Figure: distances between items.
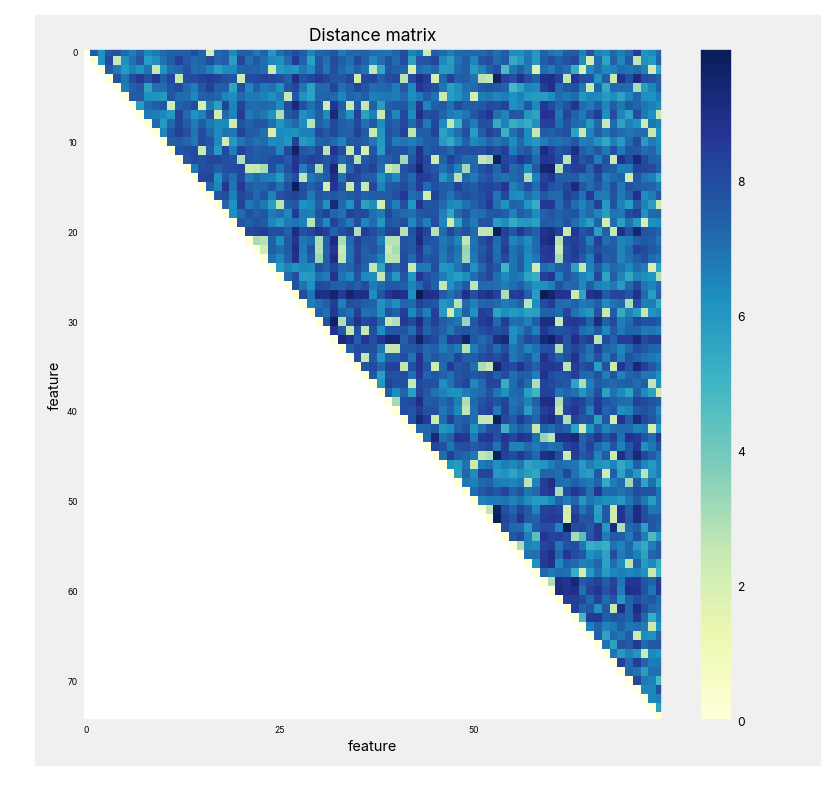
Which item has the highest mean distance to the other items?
32
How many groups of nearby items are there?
16
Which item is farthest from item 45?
53
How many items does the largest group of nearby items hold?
10
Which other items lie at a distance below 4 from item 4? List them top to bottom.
1, 65, 71
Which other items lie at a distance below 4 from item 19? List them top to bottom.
8, 29, 47, 67, 72
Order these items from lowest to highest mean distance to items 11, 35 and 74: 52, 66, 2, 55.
52, 2, 66, 55
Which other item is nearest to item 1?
65
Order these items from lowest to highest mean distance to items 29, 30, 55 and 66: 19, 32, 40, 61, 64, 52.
19, 61, 40, 32, 64, 52
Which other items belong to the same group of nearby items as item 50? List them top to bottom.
5, 26, 46
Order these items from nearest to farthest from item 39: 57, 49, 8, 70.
49, 57, 70, 8
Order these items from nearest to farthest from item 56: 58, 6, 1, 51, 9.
1, 6, 58, 9, 51
